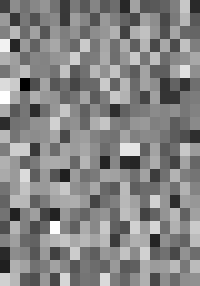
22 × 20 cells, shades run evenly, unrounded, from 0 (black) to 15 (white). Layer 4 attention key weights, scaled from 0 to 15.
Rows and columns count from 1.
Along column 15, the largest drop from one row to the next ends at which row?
8
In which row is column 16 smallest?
19
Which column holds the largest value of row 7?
1
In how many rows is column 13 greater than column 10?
12
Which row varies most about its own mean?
7
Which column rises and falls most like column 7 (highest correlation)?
20
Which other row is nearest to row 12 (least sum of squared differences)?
16
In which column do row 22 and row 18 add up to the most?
11
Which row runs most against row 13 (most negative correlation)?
17
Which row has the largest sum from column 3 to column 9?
15
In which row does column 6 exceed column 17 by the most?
18
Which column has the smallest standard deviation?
5
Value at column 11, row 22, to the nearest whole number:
13
